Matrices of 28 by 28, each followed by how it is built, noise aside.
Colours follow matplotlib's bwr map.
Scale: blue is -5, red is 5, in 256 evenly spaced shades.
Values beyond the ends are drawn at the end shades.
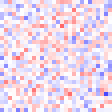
noise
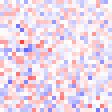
lower triangular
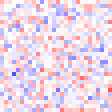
noise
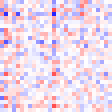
low rank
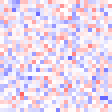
noise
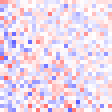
lower triangular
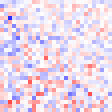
lower triangular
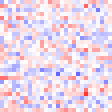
blocks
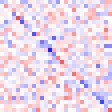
diagonal
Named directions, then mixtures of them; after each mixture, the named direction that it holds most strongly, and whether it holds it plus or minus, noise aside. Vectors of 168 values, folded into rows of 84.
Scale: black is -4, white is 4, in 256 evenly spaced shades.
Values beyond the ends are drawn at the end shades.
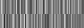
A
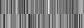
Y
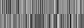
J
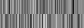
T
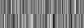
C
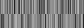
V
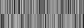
V, plus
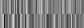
A, plus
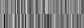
A, plus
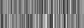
A, minus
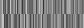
A, plus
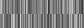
Y, minus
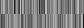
V, plus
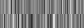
C, minus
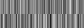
T, plus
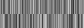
T, plus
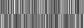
V, minus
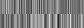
J, minus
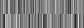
T, minus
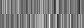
J, minus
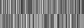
J, minus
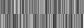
C, plus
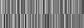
A, plus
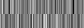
T, plus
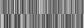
V, minus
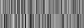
A, plus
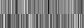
Y, minus
